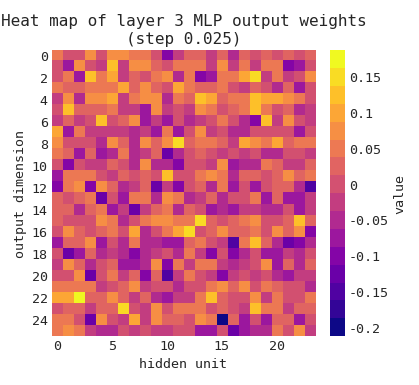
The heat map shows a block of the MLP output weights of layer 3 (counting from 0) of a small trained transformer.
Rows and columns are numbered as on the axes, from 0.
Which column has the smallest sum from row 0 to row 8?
22
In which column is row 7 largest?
0
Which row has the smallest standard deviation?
21
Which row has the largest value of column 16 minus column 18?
6
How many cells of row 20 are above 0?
5
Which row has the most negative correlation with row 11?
20
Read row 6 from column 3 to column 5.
0 0.125 0
